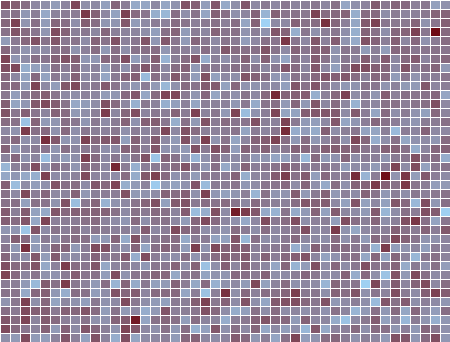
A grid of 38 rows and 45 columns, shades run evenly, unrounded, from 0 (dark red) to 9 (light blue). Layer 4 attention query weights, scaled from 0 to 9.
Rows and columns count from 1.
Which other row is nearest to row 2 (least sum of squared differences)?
3
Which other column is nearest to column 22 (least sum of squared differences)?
10
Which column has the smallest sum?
1
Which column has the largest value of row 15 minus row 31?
40
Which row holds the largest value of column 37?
32
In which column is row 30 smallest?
7
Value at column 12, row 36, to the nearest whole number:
4
